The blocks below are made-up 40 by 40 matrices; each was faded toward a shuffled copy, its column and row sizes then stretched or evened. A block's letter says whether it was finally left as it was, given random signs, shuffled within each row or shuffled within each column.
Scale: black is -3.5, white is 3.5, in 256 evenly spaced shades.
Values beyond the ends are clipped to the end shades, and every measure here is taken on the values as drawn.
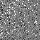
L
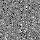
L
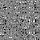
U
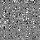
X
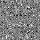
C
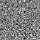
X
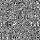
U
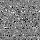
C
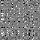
U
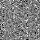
L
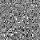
U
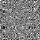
U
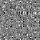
U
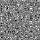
U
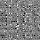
U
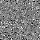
C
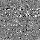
C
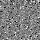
C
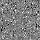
L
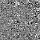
X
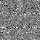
C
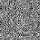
U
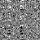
U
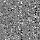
L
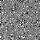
X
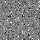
L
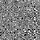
U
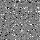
C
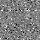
C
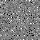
C
